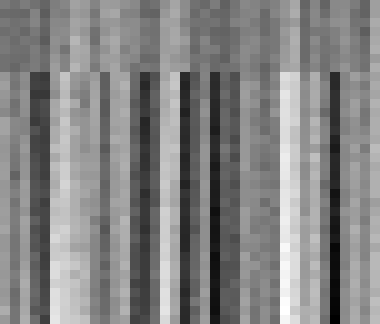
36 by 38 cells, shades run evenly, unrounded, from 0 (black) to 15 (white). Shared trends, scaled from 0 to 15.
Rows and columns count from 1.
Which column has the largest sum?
29
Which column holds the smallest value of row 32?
34
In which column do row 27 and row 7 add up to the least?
22
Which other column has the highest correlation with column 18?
10
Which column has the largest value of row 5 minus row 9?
19
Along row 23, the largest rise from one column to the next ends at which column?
6
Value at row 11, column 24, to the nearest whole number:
5
